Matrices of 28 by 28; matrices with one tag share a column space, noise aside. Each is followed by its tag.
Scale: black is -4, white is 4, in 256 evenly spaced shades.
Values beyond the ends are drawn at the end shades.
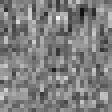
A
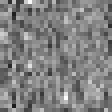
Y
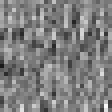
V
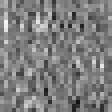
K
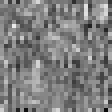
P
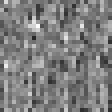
P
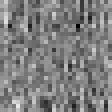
K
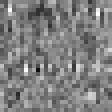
A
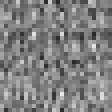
Y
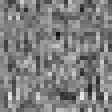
Y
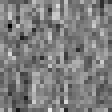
P
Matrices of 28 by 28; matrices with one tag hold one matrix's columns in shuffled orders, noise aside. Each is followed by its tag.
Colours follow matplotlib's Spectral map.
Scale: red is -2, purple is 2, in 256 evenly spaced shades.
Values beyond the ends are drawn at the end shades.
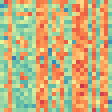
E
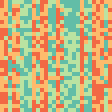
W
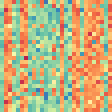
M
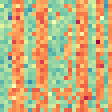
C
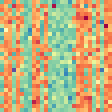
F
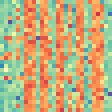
W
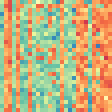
F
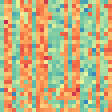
C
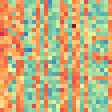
W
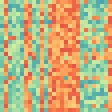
W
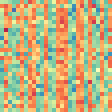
F
